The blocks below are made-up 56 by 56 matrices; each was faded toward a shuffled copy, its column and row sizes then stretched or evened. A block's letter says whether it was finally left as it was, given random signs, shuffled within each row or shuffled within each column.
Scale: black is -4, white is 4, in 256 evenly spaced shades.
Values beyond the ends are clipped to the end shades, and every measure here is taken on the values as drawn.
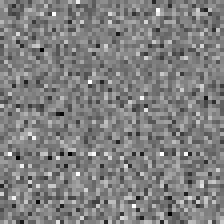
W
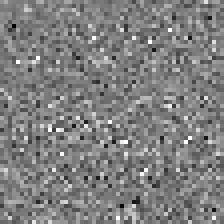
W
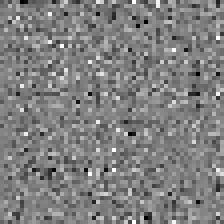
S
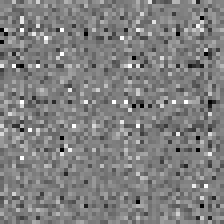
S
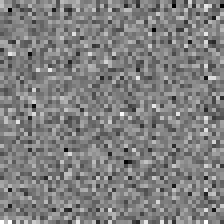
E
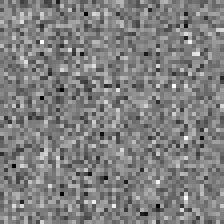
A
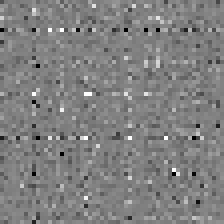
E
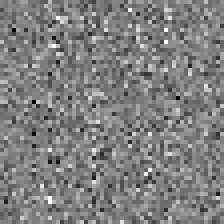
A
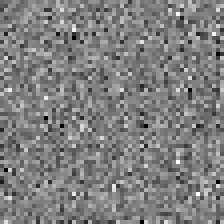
S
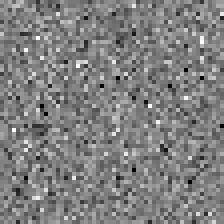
A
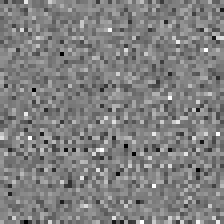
W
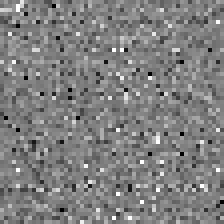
W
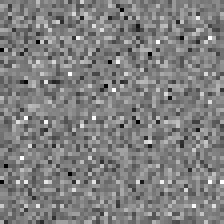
W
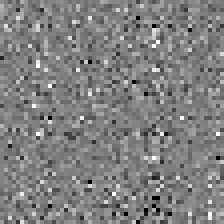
E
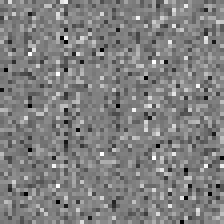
A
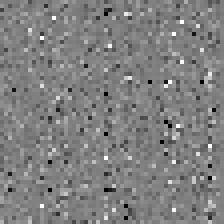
A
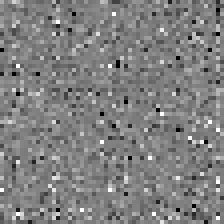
S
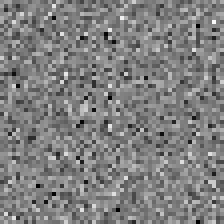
A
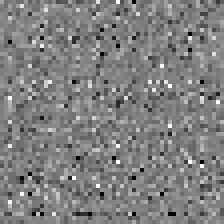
E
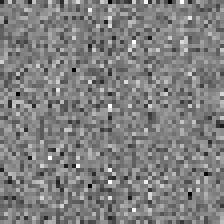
S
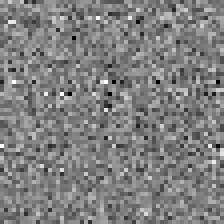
W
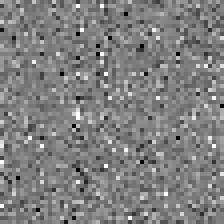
A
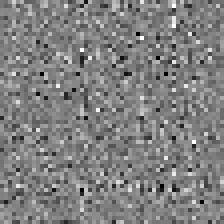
S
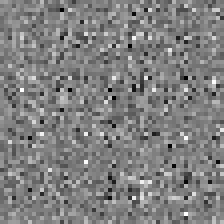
S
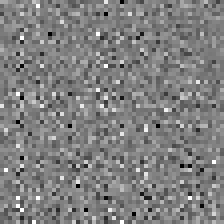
E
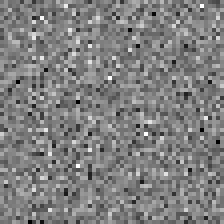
A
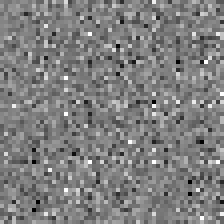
S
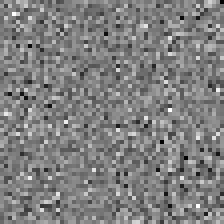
A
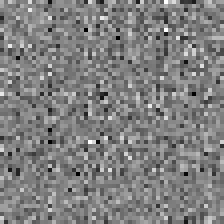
E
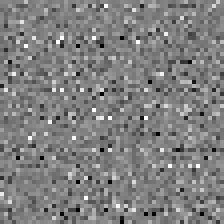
W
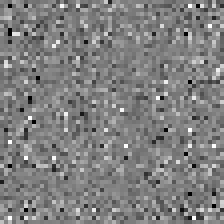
E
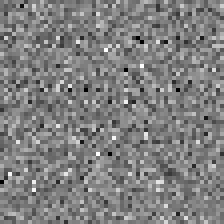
W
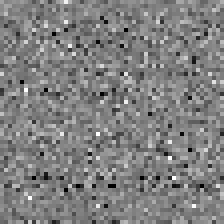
W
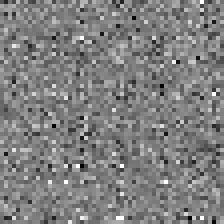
S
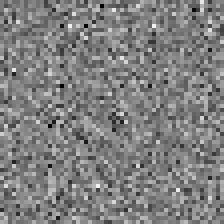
A
